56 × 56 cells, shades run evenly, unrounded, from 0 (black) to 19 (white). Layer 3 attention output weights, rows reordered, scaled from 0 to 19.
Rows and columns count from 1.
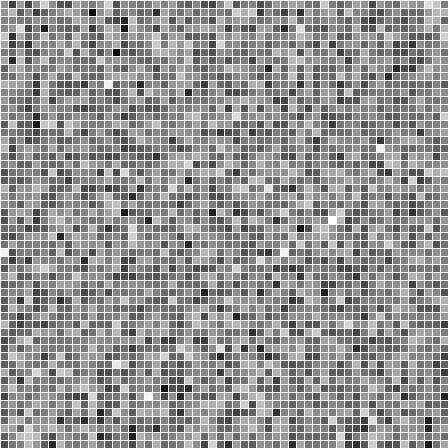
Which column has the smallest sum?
46
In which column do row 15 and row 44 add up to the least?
17
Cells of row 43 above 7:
48
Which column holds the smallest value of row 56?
54
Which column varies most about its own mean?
15
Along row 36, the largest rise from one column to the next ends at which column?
36
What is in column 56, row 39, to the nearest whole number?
13
